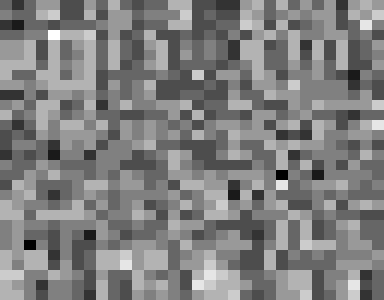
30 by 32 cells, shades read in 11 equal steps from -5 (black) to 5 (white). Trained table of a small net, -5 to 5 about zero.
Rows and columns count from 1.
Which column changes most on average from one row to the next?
24
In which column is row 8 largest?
17
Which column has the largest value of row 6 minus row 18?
27
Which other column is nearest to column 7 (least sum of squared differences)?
6
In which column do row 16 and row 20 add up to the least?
5
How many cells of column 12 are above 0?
10
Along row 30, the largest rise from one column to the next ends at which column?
9
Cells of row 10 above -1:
17
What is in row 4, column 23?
2
